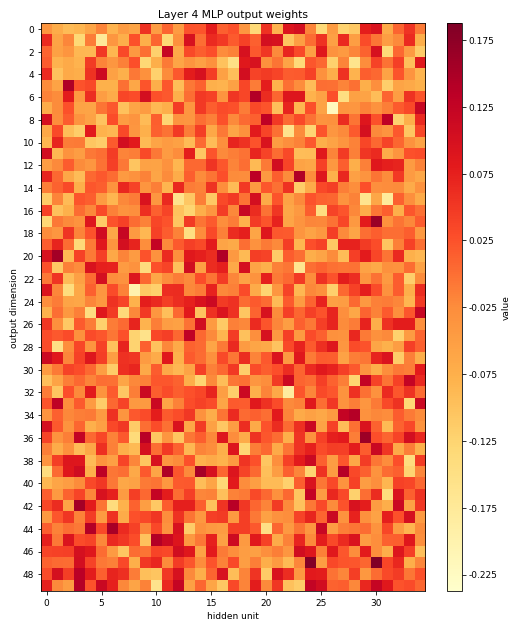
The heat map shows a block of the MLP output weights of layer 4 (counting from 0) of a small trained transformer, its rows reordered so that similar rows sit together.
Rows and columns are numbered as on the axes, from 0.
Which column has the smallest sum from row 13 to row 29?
2
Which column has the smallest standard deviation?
32
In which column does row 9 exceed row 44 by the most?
20
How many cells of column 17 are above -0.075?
45
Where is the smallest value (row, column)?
7, 26
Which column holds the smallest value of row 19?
3
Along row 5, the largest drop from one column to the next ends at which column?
21
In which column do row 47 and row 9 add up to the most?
30
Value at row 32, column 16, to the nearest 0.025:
-0.05
